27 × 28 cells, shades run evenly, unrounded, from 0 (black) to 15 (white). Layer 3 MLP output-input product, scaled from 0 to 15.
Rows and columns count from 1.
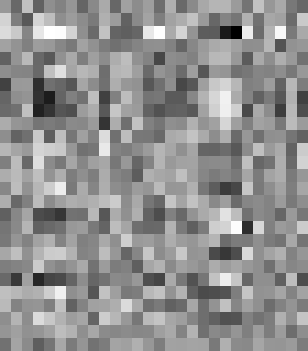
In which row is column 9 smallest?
23
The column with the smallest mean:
22
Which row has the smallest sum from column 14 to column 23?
6
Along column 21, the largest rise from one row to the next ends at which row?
4
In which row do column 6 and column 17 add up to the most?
3
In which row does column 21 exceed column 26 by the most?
9
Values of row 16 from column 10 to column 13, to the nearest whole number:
11 12 8 10
